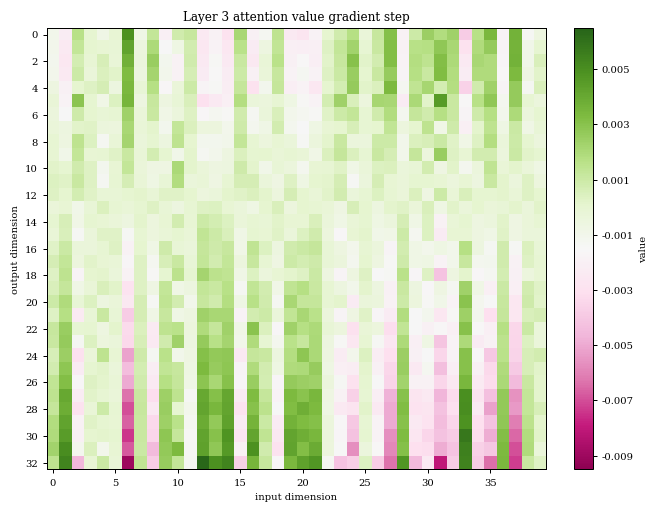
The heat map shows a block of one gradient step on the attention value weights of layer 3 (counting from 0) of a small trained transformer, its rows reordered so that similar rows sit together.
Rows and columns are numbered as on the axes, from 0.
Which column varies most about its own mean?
6
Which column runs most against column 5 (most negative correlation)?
3
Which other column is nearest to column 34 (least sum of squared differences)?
8
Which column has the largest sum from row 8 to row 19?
10
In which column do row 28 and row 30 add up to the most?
33
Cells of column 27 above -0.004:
27
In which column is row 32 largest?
12
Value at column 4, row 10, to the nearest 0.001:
-0.001
